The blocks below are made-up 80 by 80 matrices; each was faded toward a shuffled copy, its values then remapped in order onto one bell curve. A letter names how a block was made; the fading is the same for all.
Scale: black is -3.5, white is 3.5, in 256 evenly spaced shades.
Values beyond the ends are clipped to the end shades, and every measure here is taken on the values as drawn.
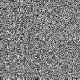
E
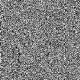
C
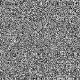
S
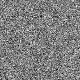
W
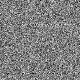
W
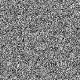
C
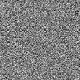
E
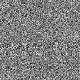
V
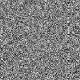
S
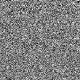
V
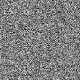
V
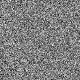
W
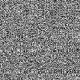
E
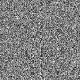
C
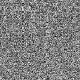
C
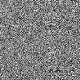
S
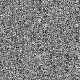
C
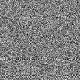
S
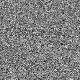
W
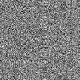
E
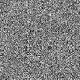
C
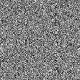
C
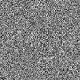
E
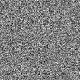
V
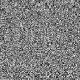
V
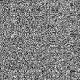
E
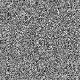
C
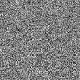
S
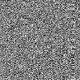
E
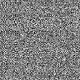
S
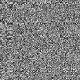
S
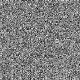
V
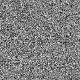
W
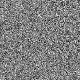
C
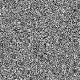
C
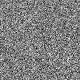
W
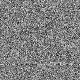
W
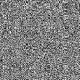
E
